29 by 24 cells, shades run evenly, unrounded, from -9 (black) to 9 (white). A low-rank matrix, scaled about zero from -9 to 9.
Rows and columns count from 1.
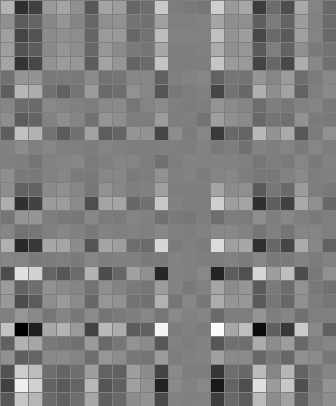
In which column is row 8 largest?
16
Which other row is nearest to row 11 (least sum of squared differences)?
19
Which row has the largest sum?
24
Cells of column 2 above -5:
24
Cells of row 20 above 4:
4
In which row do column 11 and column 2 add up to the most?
28
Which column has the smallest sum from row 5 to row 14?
3
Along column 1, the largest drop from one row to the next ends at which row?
25
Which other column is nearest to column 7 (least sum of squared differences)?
21
